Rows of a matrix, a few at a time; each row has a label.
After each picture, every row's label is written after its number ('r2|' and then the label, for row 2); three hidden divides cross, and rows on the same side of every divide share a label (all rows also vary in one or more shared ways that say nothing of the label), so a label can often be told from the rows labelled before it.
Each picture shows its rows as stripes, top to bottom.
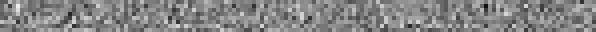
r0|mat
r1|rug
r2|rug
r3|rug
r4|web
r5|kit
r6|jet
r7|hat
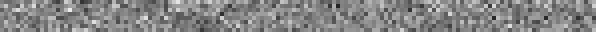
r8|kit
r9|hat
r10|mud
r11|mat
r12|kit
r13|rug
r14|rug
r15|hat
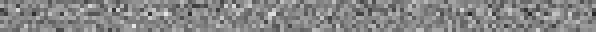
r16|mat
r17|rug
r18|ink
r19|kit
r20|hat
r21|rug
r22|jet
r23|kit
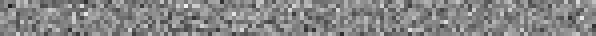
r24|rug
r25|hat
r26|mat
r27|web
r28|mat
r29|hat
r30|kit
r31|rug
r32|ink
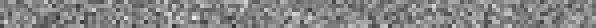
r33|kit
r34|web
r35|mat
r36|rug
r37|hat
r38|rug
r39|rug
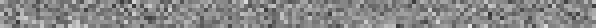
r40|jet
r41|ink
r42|rug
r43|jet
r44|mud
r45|kit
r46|hat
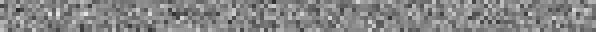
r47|hat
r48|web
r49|web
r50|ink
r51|rug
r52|hat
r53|kit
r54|kit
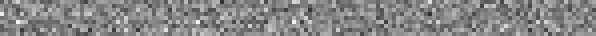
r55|rug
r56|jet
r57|web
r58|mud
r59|web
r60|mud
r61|rug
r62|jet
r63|web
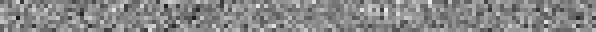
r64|mat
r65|rug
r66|rug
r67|kit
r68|mat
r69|mud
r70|ink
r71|ink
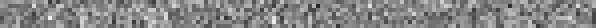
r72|kit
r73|web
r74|ink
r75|mat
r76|hat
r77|ink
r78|ink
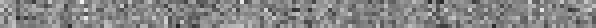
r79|ink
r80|rug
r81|jet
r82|rug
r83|web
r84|mat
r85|mat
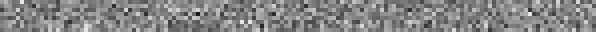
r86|mud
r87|jet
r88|jet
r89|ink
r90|ink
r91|mat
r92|hat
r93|ink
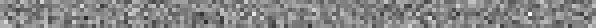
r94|kit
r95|ink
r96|jet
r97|mud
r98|rug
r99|rug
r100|mat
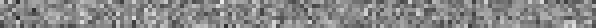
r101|jet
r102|hat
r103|mud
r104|hat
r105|jet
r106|ink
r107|web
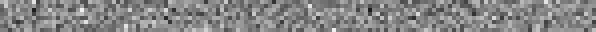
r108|mud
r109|hat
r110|ink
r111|mud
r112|hat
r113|web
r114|kit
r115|jet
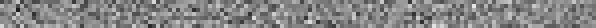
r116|ink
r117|kit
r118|mat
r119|hat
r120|mud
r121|hat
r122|kit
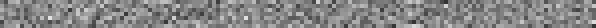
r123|mat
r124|hat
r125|kit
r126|rug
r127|jet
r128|hat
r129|mat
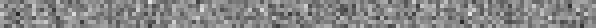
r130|ink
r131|web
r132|web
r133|jet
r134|hat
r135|kit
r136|kit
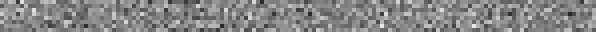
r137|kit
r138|mat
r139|mud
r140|mat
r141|rug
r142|jet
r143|mat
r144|mud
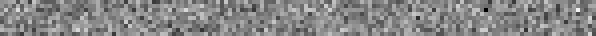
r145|rug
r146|web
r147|rug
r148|mat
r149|web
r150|jet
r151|ink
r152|mud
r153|web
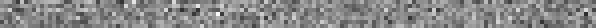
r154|jet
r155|jet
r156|web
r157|mat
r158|mud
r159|mat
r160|mat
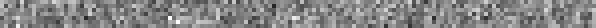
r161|mud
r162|jet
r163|rug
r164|hat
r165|rug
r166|jet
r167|hat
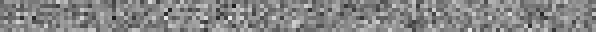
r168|ink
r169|web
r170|web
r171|rug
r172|web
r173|mud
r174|kit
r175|hat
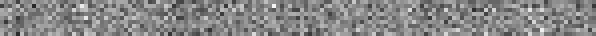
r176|kit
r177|ink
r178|hat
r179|rug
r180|jet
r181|mat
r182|jet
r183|ink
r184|jet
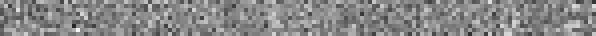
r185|kit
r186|ink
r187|ink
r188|web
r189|jet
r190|web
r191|ink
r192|mud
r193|rug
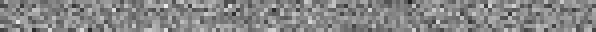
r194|hat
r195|web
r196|kit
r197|web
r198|mud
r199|mud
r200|jet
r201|web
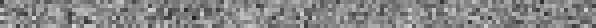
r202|rug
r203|mud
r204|ink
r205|web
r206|mat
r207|mat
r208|kit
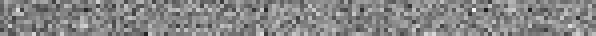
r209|rug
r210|hat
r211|mat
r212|rug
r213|jet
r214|hat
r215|ink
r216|web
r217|ink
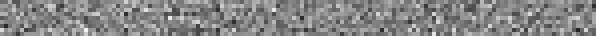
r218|jet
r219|kit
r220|mud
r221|rug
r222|rug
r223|mud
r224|web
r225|mud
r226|web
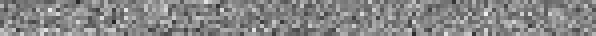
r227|web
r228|mat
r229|jet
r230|hat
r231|jet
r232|ink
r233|mud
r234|kit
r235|hat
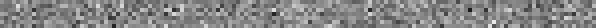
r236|mat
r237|rug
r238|rug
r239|kit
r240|rug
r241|web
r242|web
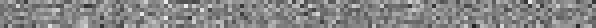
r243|mat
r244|mud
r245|web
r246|kit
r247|web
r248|hat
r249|jet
